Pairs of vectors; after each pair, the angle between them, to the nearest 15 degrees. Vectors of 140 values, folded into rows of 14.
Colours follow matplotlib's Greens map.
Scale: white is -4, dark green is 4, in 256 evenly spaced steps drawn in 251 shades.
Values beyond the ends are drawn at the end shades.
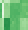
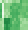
15 degrees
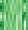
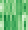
135 degrees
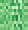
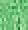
135 degrees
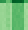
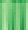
60 degrees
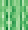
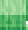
105 degrees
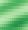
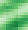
15 degrees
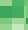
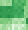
15 degrees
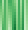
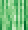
150 degrees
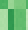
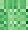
120 degrees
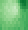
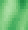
45 degrees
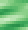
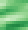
15 degrees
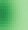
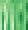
120 degrees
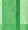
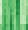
30 degrees
